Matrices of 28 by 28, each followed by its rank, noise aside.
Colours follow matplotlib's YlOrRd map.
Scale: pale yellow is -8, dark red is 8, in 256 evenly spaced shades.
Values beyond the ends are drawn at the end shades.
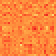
three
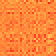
three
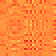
two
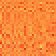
three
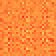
four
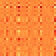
one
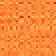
two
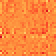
two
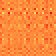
two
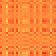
one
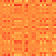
two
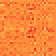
four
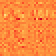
three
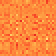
three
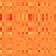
one
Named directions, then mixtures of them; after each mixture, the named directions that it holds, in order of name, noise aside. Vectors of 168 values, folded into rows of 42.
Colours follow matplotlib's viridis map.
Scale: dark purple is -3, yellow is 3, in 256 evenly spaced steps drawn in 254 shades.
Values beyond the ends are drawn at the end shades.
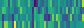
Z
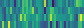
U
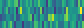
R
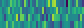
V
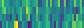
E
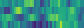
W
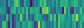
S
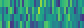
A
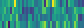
U, V.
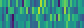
A, S.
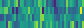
R, V, W.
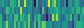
V, Z.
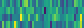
E, U, V.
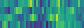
W.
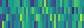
S, U.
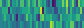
R, V.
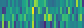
U, Z.
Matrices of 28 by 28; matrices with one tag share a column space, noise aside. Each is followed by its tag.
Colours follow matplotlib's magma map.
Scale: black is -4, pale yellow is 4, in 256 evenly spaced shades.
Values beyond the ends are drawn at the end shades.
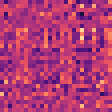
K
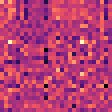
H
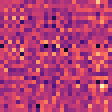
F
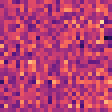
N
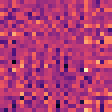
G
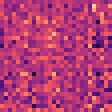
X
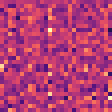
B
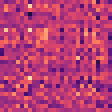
K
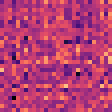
H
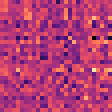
H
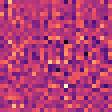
H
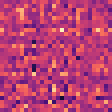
B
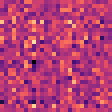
N
